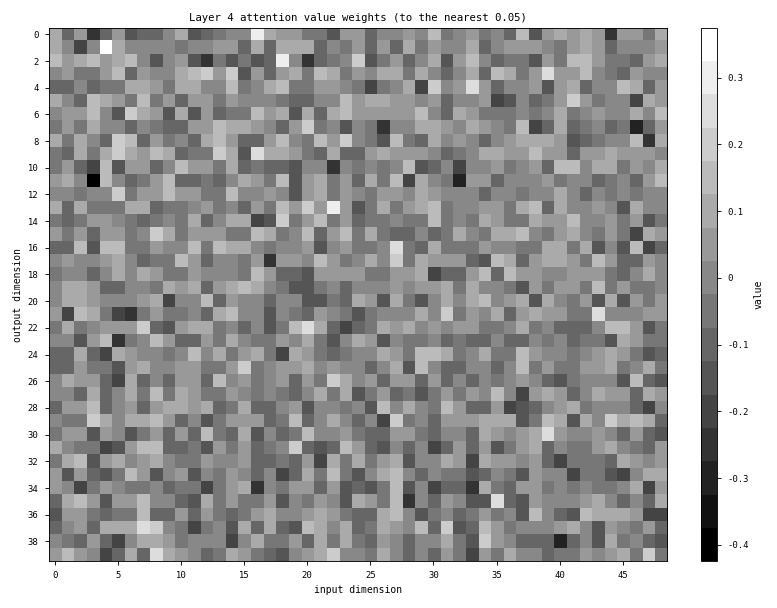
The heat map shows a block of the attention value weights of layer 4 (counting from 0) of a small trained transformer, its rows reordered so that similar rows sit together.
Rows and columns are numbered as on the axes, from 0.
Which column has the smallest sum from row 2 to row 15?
31
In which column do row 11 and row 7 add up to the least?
46
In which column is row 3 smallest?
15
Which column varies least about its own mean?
42
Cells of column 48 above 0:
19
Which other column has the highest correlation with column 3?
32
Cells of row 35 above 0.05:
9
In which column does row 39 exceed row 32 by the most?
21
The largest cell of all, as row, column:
1, 4
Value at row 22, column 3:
0
